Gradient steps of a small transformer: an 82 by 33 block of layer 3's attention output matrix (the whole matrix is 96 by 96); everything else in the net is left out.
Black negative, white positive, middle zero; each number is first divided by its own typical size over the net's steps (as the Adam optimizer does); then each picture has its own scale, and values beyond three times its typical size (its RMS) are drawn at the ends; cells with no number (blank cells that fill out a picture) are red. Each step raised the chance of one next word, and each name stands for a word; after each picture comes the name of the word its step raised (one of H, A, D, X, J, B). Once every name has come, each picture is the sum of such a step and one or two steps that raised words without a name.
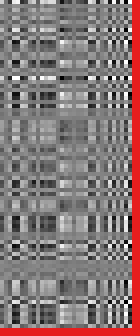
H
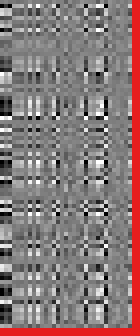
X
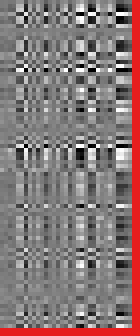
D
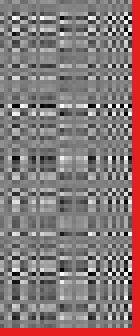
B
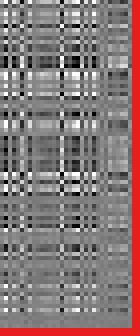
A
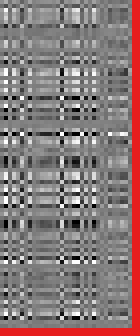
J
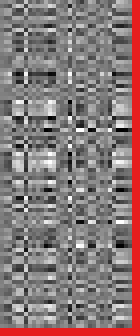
X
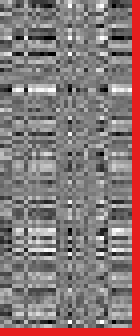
D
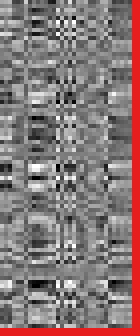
H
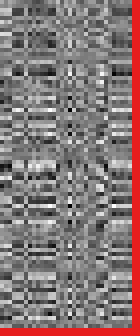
J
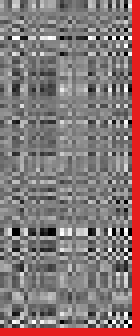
B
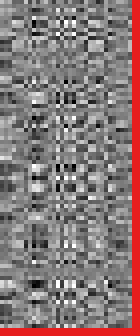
H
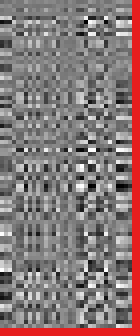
B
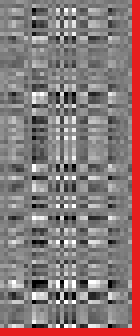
H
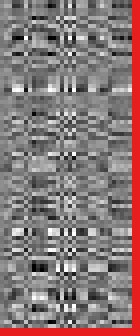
B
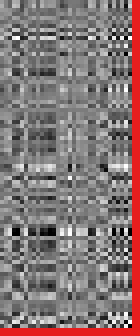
B
